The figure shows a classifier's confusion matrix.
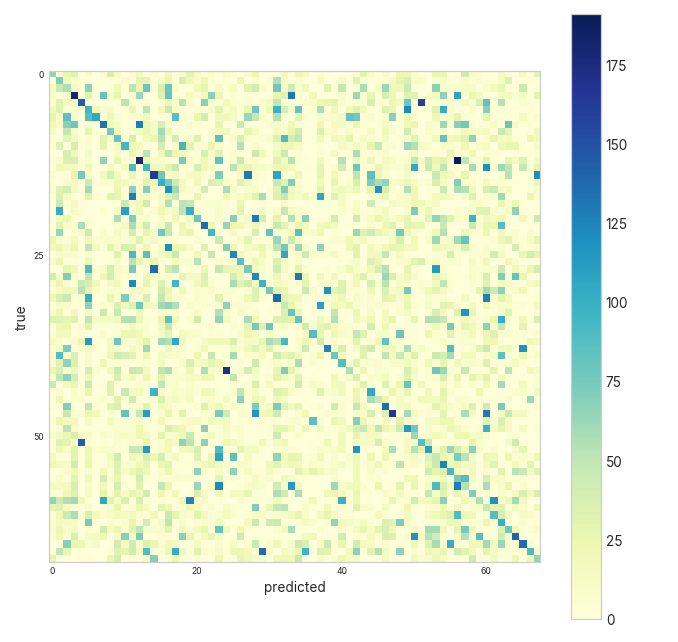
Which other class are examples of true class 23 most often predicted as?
57
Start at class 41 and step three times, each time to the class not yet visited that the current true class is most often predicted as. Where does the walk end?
45
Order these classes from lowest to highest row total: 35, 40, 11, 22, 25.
11, 40, 35, 25, 22
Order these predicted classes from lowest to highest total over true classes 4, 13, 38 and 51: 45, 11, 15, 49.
15, 45, 11, 49
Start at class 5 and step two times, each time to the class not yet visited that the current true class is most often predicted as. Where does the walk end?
60
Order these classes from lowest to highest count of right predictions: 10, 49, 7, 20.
20, 10, 49, 7
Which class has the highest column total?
31
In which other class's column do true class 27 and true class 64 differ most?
14
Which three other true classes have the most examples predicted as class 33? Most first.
3, 57, 15
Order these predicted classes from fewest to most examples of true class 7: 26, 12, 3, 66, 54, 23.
66, 23, 26, 54, 3, 12
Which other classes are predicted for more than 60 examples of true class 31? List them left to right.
5, 10, 60
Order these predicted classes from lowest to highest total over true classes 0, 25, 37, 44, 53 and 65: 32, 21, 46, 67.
21, 67, 46, 32
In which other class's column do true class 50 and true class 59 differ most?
61
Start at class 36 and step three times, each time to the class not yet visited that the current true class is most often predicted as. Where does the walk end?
2
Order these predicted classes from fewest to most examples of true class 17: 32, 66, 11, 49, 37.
49, 66, 32, 37, 11
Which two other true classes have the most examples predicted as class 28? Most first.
20, 47
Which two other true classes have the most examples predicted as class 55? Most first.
65, 38
